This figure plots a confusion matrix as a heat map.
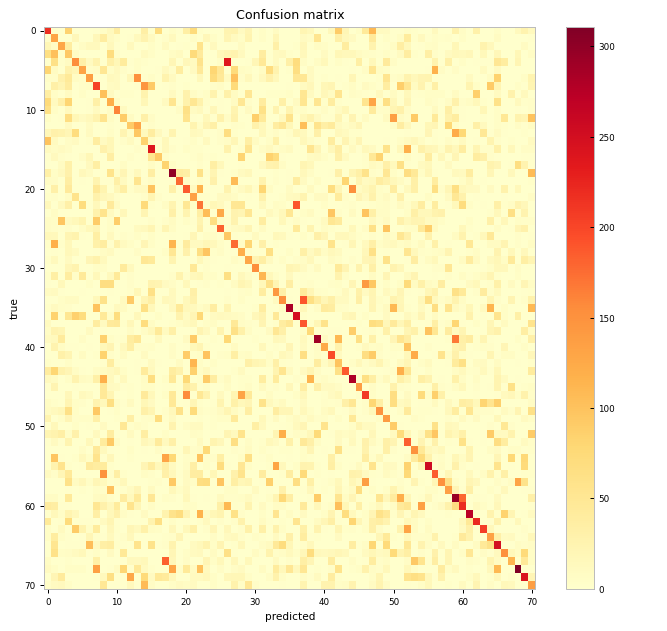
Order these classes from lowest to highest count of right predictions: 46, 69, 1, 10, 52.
1, 10, 52, 46, 69
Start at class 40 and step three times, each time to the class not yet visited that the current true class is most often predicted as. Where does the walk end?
47
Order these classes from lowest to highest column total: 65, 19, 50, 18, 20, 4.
19, 4, 50, 20, 65, 18
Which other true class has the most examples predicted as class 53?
41
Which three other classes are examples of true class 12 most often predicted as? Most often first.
13, 37, 58
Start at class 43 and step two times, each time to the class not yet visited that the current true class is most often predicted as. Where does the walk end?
34
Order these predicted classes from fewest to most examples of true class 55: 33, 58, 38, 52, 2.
58, 38, 2, 52, 33
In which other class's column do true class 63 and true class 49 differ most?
52
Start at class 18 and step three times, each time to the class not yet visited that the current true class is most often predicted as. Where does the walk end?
0
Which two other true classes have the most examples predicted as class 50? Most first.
11, 35
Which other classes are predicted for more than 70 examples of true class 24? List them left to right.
2, 7, 10
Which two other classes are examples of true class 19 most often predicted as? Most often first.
27, 43
